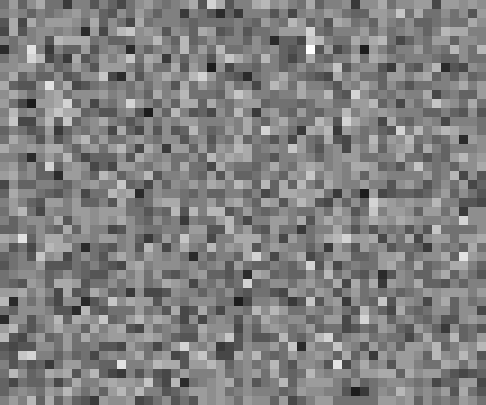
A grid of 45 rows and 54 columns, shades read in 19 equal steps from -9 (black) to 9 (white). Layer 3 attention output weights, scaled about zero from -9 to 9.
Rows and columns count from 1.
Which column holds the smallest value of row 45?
11
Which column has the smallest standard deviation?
53
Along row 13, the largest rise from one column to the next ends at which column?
18
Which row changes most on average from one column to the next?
6
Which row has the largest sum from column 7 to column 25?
41
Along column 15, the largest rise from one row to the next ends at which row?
7
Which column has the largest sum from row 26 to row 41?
38
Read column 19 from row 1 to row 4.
-1 0 0 -3
